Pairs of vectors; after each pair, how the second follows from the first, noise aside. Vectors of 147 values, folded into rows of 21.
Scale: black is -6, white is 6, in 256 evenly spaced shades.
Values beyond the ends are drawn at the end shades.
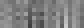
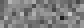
shuffled.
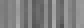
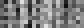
reversed, negated, scaled up.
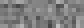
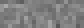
negated, shrunk.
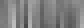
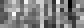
reversed, negated, scaled up.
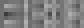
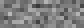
shuffled.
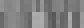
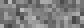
shuffled.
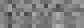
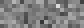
shuffled.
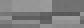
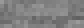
wrapped around, shrunk.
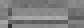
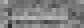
copied.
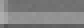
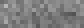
wrapped around, partly zeroed.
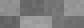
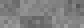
negated, shrunk.
